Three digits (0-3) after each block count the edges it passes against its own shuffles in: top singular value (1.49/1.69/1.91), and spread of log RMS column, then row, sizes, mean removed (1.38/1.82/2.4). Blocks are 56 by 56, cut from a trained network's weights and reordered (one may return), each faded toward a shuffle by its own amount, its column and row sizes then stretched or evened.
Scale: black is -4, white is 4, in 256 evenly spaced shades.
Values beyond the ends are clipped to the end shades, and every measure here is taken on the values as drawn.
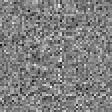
2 1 0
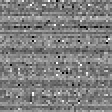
3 0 1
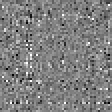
2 2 1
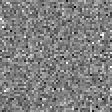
0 0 0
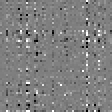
3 3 2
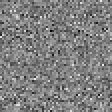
0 0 2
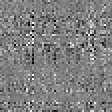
3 3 3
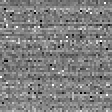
2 1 2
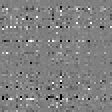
2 2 3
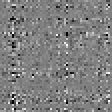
2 3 3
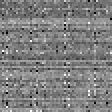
3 2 0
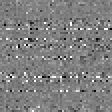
2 0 3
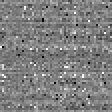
1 1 1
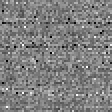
0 0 2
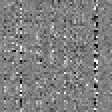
2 3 1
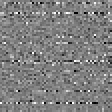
3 0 3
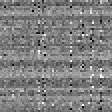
3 2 0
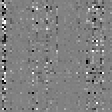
2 3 2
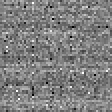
1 2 0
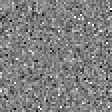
0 0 0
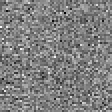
1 0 0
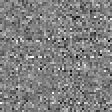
0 2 2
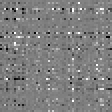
2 2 3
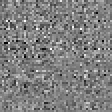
2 2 3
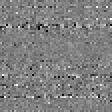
0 0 3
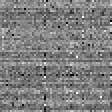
3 2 0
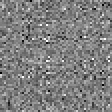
2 2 1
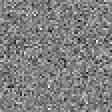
1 1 0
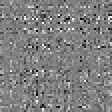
1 3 3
